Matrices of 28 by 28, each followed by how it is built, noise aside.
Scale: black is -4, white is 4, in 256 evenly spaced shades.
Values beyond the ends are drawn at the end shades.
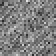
Hankel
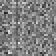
repeating rows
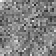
smooth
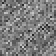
Hankel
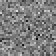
noise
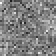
smooth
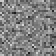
repeating rows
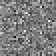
repeating rows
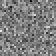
noise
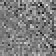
upper triangular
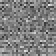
blocks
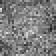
smooth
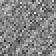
Hankel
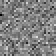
Hankel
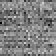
blocks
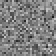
noise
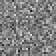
repeating rows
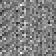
repeating rows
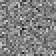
repeating rows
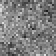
smooth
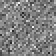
Hankel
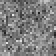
smooth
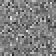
repeating rows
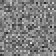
blocks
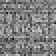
blocks
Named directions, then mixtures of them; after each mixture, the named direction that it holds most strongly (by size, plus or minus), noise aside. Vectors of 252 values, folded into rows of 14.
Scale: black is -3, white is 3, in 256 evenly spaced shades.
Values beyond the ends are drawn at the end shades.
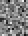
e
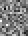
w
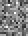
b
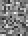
b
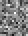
b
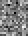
b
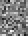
e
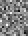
w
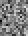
w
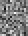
w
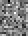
b
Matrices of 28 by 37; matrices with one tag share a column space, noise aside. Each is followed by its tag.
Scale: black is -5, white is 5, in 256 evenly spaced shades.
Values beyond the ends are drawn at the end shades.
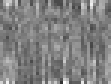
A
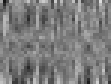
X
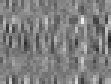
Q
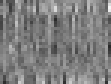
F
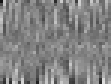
X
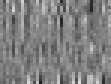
F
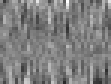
X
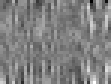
X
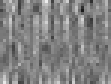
F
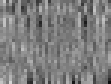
F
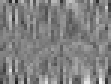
X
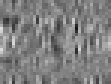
Q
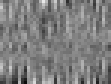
X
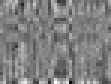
A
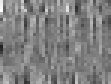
F
